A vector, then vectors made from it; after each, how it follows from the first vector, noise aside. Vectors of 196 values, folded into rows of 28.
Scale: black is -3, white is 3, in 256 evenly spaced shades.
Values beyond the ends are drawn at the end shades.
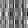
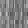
shrunk.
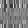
reversed, partly zeroed.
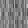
shrunk.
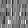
wrapped around, negated, partly zeroed.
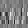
negated, partly zeroed.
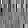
wrapped around, negated, partly zeroed.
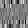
wrapped around, negated, partly zeroed.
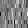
negated, partly zeroed.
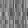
shrunk.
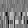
negated, partly zeroed.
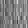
wrapped around, shrunk.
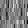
negated, partly zeroed.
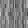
shrunk.
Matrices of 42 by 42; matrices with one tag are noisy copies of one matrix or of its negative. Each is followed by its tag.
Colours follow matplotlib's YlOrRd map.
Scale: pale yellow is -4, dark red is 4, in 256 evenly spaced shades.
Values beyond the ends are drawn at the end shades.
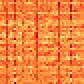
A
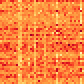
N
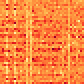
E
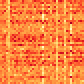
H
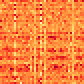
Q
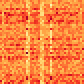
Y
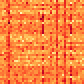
H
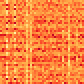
E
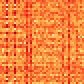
E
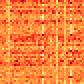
H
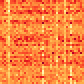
H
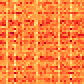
A
